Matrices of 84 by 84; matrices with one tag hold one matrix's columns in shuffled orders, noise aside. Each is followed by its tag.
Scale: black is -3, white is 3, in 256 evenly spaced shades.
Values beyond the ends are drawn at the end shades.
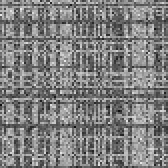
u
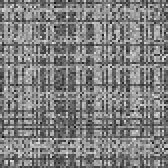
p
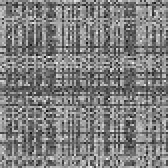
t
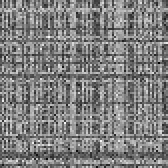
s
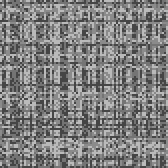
p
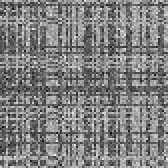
t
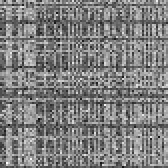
u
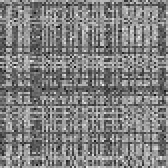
t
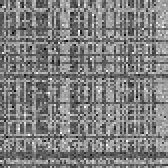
s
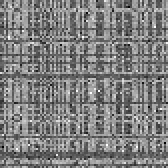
s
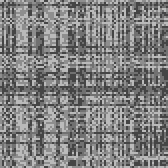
t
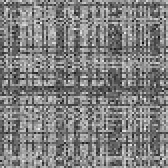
t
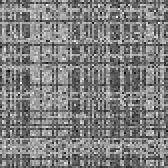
p
